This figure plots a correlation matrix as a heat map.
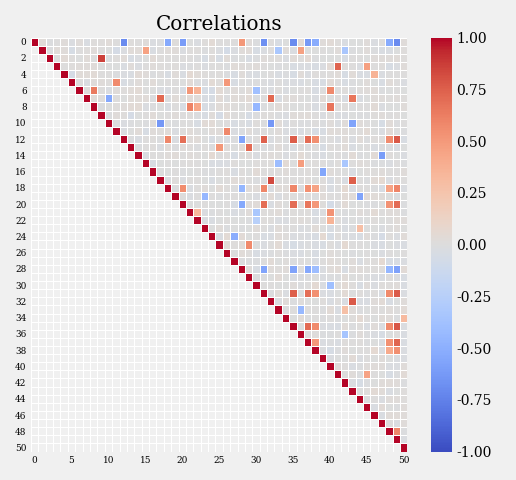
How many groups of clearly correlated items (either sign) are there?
14
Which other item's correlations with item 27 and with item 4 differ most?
24
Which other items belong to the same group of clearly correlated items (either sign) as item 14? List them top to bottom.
47
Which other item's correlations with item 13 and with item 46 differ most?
29
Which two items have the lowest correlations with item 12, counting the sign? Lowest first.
0, 28
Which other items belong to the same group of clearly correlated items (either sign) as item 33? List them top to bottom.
1, 15, 36, 42
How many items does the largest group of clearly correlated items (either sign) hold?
11
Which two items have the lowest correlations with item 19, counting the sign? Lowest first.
44, 23
